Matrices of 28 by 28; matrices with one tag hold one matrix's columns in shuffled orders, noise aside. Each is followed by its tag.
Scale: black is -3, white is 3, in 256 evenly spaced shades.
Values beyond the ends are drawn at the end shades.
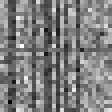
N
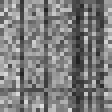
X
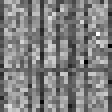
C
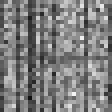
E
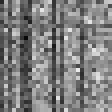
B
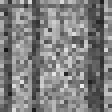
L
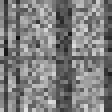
E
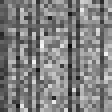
B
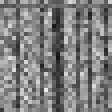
L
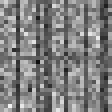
E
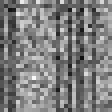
L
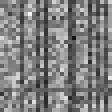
X
